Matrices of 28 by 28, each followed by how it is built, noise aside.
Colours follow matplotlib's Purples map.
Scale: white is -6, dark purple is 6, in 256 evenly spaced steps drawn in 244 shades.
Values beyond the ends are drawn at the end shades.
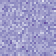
repeating rows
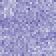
smooth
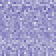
repeating columns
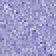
banded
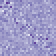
banded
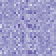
low rank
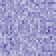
blocks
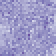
smooth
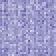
blocks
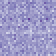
repeating columns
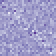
banded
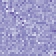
banded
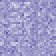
blocks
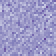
Hankel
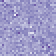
banded
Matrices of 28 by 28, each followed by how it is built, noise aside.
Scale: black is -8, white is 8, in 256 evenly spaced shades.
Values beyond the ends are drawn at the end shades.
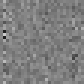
uneven columns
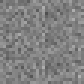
repeating rows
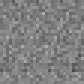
repeating columns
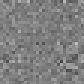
low rank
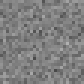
repeating rows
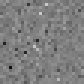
sparse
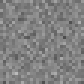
repeating columns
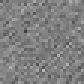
Hankel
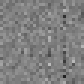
uneven columns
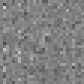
uneven columns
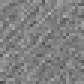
Hankel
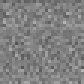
repeating columns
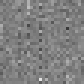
uneven columns
